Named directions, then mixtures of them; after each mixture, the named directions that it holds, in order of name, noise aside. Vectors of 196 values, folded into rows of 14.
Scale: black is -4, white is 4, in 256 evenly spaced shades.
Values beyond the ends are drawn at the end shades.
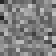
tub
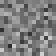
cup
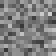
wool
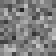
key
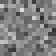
key, tub, wool.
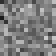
tub.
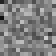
tub.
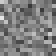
tub.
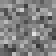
key.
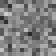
cup, tub.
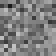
cup, key, wool.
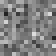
key, tub.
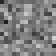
key, tub.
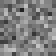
key.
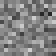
wool.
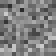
cup, key.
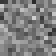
key, tub, wool.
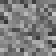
cup, tub, wool.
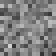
cup, wool.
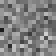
cup.
